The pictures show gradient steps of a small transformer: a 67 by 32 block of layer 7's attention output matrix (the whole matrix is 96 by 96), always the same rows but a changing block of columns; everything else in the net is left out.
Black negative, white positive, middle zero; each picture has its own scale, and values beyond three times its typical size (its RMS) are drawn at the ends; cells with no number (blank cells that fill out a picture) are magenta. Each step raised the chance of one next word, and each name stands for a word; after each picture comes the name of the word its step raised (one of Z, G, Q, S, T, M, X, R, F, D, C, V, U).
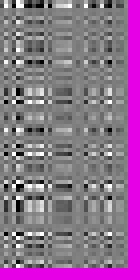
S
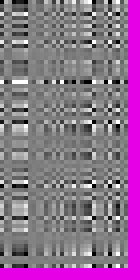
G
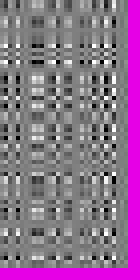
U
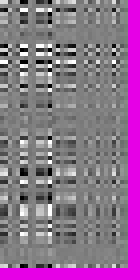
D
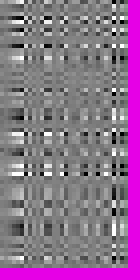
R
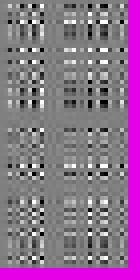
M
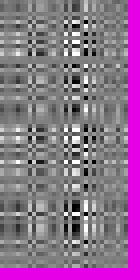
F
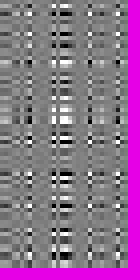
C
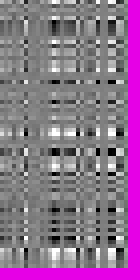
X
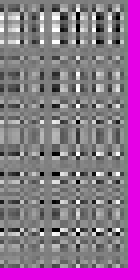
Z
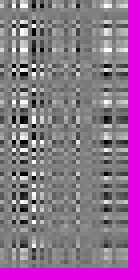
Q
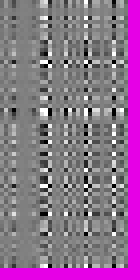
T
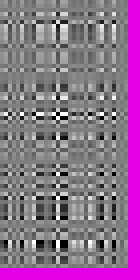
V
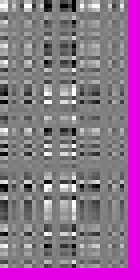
S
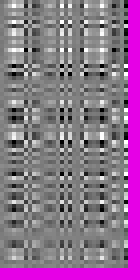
Q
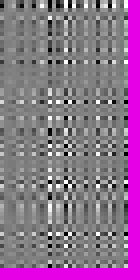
S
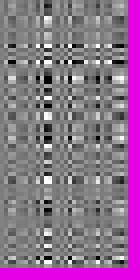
U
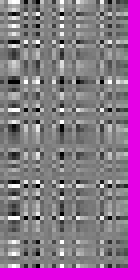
G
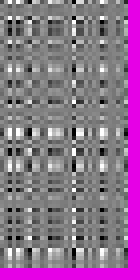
X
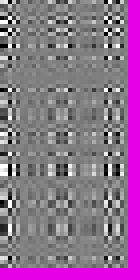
R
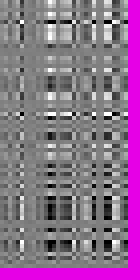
V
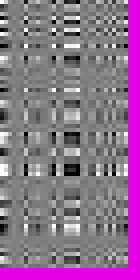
R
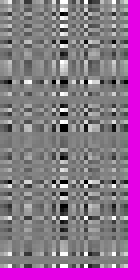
G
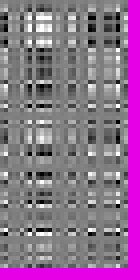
Z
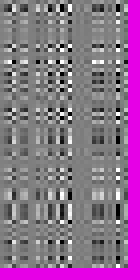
D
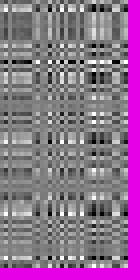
D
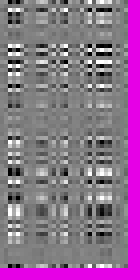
D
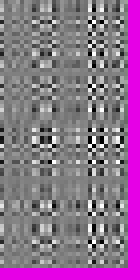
F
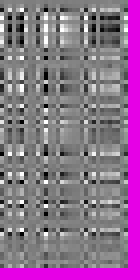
Z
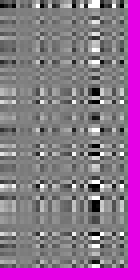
S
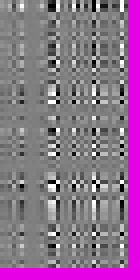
S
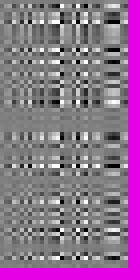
M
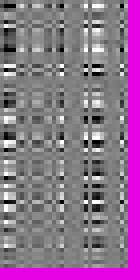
Q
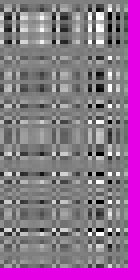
Z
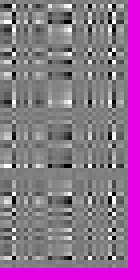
M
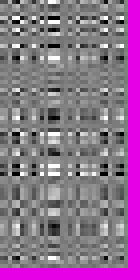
R
